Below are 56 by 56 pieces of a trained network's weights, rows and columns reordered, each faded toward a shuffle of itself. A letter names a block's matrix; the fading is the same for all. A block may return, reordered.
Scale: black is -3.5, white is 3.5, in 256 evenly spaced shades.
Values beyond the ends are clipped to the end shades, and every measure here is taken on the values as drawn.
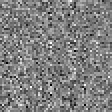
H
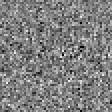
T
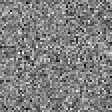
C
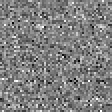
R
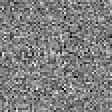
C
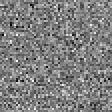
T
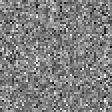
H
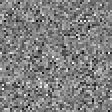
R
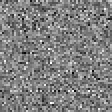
R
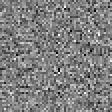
T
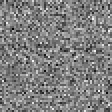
C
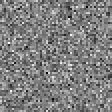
T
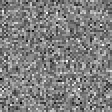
C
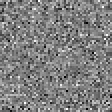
R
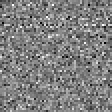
R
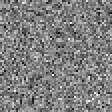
T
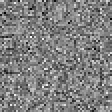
C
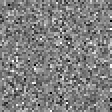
H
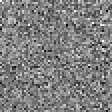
C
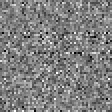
R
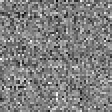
T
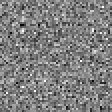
T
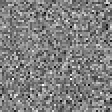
C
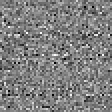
R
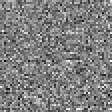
T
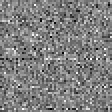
R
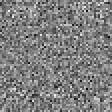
C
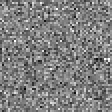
T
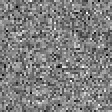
C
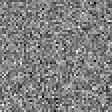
T
